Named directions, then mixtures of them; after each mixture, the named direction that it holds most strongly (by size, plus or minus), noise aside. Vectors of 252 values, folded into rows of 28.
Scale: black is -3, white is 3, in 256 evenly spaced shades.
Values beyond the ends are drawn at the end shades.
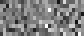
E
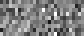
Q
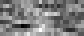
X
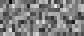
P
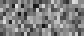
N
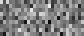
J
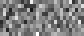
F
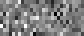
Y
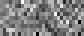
F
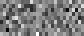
F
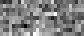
X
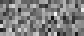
P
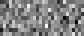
E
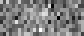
J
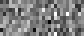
Q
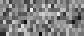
J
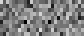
J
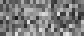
J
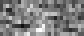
X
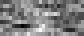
X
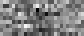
X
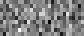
J
